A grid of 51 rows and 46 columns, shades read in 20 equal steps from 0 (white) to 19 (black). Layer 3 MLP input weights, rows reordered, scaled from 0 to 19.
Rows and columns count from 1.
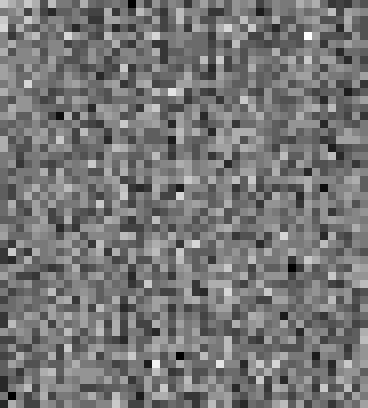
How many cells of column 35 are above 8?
37
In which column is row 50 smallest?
15
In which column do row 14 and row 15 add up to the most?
8
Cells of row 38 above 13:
5
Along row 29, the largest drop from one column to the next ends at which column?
11
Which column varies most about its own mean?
20
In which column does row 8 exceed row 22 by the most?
14
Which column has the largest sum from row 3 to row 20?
27
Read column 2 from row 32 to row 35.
4 16 8 10
